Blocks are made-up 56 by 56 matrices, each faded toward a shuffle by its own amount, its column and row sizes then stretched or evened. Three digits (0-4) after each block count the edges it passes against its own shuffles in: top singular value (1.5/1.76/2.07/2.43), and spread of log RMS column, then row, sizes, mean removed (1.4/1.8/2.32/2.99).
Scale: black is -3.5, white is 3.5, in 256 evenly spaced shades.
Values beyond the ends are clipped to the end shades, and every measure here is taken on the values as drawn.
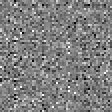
2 2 0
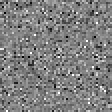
2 0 1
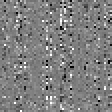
0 4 1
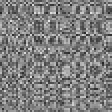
4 0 3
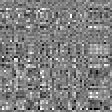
4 1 3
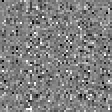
2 2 1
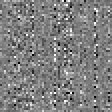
0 4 1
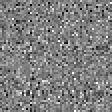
2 1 1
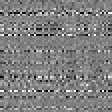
4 0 4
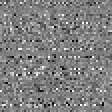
1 0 4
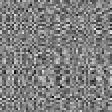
4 2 3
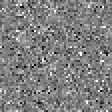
0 1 2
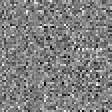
2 2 2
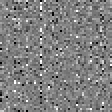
2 3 0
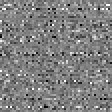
0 0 4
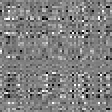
4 3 4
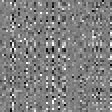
4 4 0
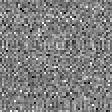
3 0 0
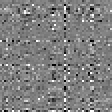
4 3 3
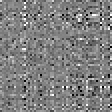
4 3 3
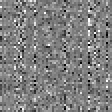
3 4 0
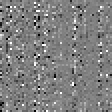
1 4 1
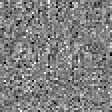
2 1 0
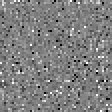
0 1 1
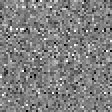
1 0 1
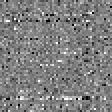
2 0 3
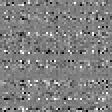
1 2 4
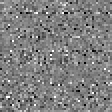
1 0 2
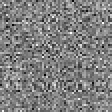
3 1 1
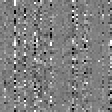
1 4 0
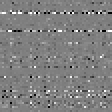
3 1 4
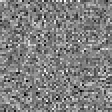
2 0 1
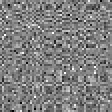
4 0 0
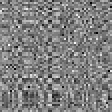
4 0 2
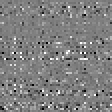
1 1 4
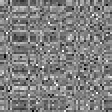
4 0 1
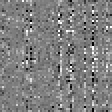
2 4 1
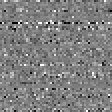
1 0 4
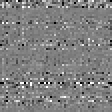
1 1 4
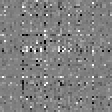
1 3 3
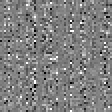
0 4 1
